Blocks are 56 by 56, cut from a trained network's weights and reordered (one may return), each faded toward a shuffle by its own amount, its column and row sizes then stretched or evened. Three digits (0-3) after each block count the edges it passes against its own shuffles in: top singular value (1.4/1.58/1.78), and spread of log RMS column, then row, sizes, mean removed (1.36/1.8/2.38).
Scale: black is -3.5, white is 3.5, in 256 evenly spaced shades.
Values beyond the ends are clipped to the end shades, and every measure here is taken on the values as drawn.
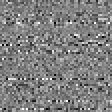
2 0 3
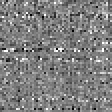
0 0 3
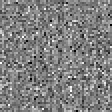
0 0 0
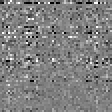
2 2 3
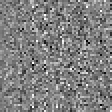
0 3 0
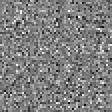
2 1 1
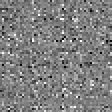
0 2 2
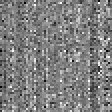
2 3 1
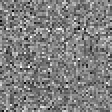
1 2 1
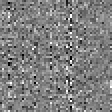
2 3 0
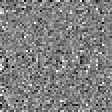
0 1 2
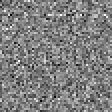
1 0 1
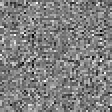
2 2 1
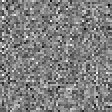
2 2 0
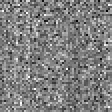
0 0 1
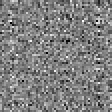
2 2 1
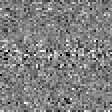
1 0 3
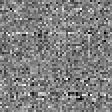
2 0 3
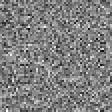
2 0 0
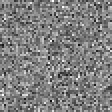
2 1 0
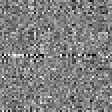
3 1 3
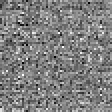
1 2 0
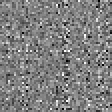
0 3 1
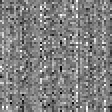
2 3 1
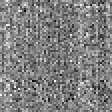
2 0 2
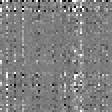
2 3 3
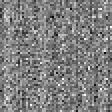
1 0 1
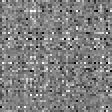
1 1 3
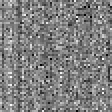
2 1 1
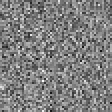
3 1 0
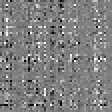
1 3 3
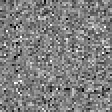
1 2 0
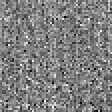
0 0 1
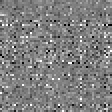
0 2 3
